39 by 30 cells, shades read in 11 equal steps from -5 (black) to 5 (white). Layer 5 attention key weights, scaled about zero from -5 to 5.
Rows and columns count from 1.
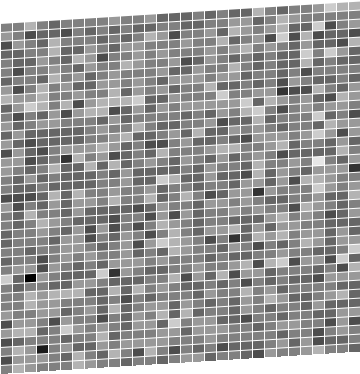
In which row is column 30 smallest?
19
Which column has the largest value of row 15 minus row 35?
27
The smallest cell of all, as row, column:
29, 3
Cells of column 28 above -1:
20
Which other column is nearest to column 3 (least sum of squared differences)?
6
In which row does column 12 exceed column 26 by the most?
10
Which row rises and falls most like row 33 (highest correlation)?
17
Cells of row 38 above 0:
8
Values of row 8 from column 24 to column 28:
-1 0 -2 0 0
